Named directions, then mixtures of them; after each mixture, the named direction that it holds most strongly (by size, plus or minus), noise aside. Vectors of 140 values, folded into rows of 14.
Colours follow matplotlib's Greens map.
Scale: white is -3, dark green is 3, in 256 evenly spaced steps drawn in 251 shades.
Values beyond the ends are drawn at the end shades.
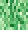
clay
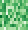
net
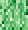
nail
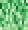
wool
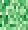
net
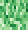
clay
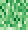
clay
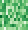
net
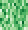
wool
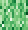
nail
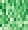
net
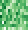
net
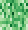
clay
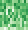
net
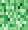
net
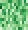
wool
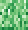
wool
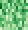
wool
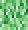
nail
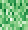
nail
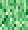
nail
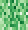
clay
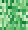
net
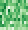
net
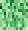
clay
